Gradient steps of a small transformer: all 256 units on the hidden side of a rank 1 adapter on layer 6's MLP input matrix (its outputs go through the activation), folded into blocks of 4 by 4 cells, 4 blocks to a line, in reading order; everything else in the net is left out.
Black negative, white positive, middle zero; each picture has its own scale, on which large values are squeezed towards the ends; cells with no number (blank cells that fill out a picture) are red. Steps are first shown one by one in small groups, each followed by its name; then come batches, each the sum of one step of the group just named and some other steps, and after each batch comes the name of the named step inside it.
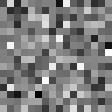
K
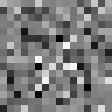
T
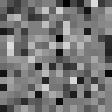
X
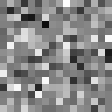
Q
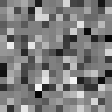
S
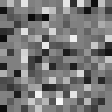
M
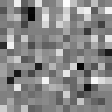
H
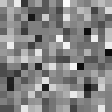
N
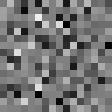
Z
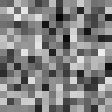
S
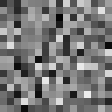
K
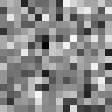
N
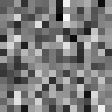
N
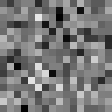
S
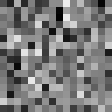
N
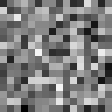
S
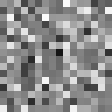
S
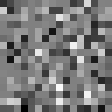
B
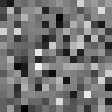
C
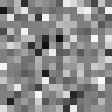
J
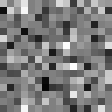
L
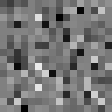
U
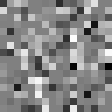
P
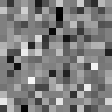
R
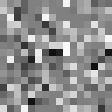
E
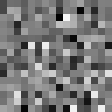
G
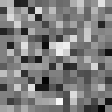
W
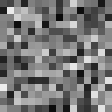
G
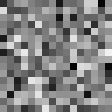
P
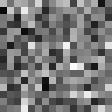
L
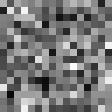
L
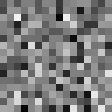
G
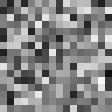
J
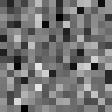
U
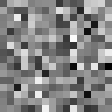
P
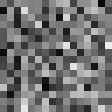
L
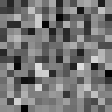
U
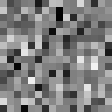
R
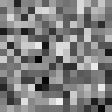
W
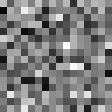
L
